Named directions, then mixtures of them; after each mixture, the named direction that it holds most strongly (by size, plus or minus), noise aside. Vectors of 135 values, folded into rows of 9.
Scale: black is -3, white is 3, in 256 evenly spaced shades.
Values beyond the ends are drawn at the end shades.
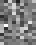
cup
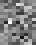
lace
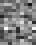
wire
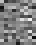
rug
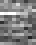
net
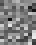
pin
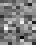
wire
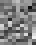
pin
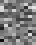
rug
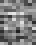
wire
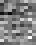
net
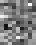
wire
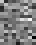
rug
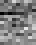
net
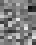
pin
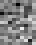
net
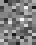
rug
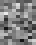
wire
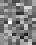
lace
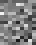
lace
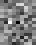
lace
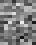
lace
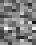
wire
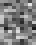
wire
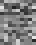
rug
